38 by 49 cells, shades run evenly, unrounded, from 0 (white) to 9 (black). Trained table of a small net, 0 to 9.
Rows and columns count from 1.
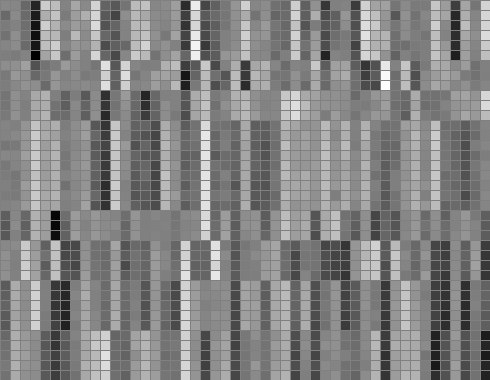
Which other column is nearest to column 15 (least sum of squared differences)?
14
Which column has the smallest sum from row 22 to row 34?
19
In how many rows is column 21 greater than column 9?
20
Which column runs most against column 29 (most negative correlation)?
27
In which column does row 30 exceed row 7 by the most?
39
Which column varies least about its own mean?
43
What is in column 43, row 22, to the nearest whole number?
5
